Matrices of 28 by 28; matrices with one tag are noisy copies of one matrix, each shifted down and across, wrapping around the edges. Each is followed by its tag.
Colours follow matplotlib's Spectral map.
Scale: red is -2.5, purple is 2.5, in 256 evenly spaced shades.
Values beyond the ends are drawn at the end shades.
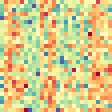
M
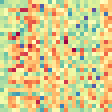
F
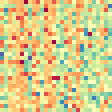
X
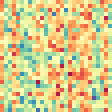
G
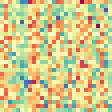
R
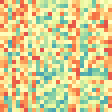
F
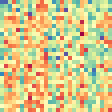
G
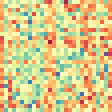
F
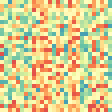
X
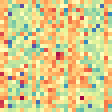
M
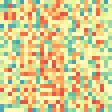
G
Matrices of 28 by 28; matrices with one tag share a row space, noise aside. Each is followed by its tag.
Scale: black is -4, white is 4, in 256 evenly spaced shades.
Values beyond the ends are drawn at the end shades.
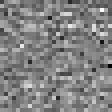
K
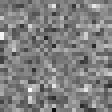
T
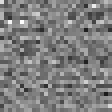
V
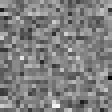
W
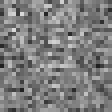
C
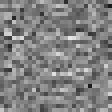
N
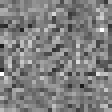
W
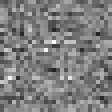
C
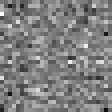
V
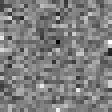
N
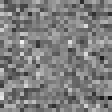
V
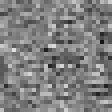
K
